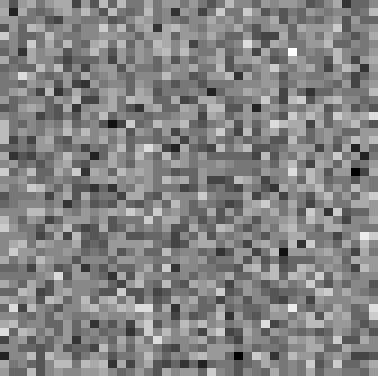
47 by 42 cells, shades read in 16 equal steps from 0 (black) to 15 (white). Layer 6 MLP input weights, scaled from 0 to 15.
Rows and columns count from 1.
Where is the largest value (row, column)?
7, 33
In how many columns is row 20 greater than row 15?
14
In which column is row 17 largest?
25
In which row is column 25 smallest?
32
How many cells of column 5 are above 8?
10
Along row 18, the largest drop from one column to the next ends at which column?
2
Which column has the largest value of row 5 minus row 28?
6
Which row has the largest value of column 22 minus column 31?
45
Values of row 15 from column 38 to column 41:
12 10 9 10
